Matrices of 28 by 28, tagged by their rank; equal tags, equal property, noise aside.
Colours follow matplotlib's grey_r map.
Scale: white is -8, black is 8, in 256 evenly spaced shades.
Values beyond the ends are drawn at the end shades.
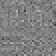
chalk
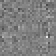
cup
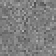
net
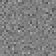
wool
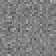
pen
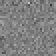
wool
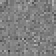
net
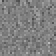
wool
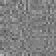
pen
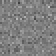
net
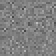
chalk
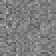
net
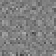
chalk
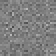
cup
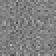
chalk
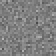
wool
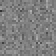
pen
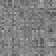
cup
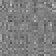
chalk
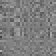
chalk
